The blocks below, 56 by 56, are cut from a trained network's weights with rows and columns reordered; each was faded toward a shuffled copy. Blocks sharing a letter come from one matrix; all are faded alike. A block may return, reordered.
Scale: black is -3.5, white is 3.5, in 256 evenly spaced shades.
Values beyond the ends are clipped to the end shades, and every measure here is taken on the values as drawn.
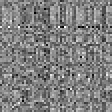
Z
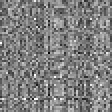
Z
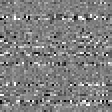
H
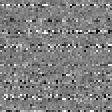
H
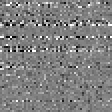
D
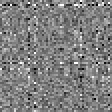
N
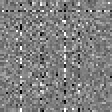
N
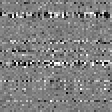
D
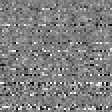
H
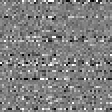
H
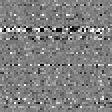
D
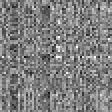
Z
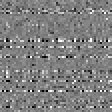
D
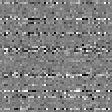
D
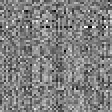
Z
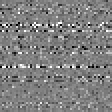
D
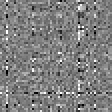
N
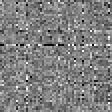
N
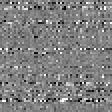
H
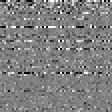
D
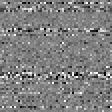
H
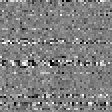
H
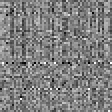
Z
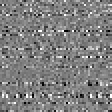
H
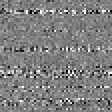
H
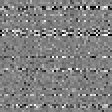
D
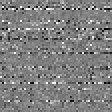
D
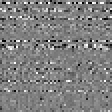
D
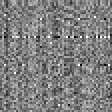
Z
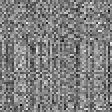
Z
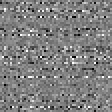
H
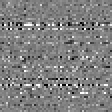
D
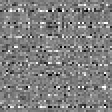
H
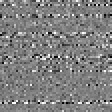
H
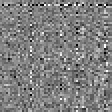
N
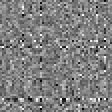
N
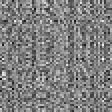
Z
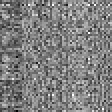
Z
